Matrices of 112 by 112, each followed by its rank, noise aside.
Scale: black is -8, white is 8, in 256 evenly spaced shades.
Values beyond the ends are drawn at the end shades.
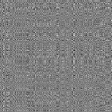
five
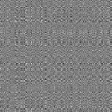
three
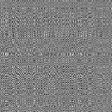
four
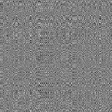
four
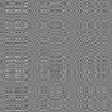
two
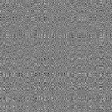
four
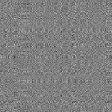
six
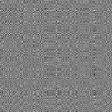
three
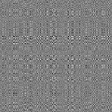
two
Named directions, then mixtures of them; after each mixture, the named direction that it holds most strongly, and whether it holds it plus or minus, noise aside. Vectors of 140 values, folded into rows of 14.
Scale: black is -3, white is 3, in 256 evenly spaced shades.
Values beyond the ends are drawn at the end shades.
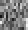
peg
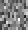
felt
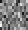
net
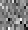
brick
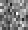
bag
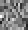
peg, minus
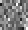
net, minus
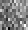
brick, minus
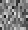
net, plus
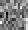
peg, plus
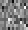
brick, minus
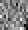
peg, minus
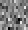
brick, minus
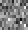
brick, minus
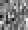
peg, plus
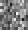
bag, plus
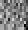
peg, minus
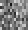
bag, plus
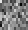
net, minus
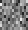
net, plus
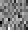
brick, plus
